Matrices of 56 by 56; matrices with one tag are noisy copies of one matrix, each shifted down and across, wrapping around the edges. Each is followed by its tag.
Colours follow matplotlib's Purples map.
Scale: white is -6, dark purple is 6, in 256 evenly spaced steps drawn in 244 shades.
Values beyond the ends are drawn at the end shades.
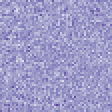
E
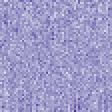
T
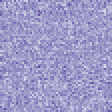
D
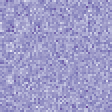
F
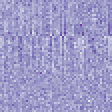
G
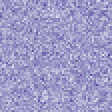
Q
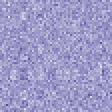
F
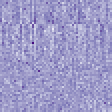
G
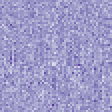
T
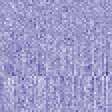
G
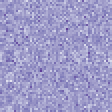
F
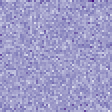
E
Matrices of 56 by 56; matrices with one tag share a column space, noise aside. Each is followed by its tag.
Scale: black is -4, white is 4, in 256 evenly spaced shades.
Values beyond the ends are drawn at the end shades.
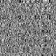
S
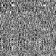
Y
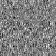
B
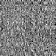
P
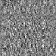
B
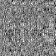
P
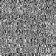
S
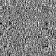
B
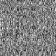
P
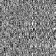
B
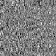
B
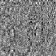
P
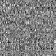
Y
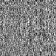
P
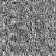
P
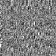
B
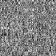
P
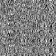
S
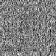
P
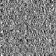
S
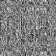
P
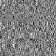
B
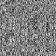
P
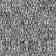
Y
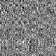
Y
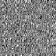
S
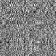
Y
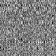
Y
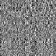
Y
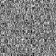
S
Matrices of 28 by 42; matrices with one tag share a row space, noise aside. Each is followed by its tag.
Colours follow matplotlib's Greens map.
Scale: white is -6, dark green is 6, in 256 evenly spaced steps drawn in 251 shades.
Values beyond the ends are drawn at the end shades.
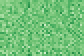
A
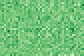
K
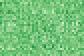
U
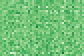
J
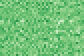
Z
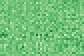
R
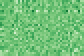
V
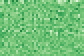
Z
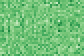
Z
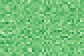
A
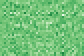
J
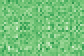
K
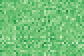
U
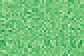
A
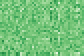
Z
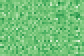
Z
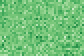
R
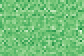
U
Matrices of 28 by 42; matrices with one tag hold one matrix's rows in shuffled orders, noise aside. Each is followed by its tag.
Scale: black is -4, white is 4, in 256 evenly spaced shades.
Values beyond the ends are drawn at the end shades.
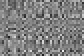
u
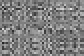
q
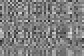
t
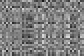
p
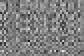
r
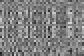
t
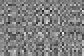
u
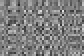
u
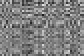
p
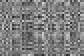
p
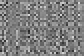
r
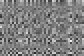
t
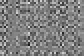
r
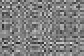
q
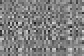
t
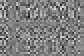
r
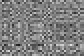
q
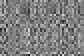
r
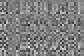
r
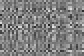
t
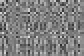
r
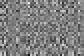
r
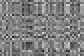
p
